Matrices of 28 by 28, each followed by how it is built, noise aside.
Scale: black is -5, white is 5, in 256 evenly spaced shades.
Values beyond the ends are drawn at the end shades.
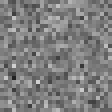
low rank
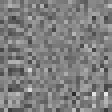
low rank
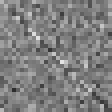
diagonal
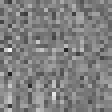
low rank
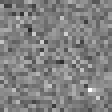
diagonal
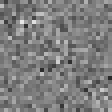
block diagonal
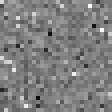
sparse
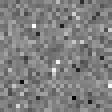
sparse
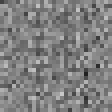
repeating rows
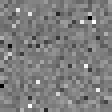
sparse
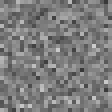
repeating rows
